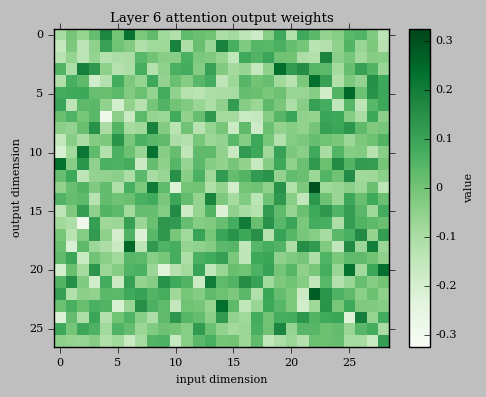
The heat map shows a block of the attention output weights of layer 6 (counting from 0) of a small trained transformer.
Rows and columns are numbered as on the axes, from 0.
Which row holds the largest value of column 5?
9
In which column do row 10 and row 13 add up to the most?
8
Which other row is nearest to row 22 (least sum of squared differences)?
14
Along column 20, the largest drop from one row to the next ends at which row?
4
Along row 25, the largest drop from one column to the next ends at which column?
20
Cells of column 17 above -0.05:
17
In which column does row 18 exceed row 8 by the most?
6
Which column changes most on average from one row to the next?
22
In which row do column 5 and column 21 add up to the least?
23
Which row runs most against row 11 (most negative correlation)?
2
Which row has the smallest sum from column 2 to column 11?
26
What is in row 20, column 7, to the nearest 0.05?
0.05
